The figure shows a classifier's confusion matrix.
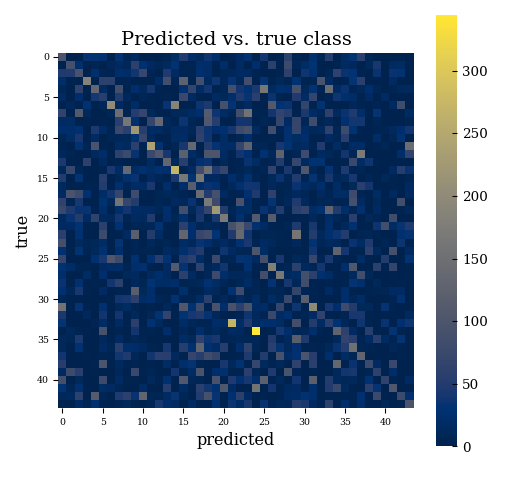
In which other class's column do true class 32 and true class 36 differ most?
17
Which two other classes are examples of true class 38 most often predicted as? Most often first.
34, 5
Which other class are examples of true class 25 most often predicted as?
6
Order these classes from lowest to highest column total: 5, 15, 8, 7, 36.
8, 5, 36, 7, 15
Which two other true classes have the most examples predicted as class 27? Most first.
12, 37
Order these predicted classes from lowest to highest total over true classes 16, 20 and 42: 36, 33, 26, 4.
33, 36, 26, 4
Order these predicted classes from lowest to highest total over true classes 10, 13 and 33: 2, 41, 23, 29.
41, 2, 23, 29
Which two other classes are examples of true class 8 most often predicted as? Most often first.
12, 18
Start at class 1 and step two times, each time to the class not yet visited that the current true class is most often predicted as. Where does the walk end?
30
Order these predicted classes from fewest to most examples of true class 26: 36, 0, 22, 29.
22, 0, 29, 36
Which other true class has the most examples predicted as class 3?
13
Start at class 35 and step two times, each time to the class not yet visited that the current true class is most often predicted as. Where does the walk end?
9
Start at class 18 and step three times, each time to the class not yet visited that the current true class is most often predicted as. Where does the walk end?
0
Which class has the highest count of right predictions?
14
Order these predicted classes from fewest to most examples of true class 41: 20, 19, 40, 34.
40, 19, 34, 20
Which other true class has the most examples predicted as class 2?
7
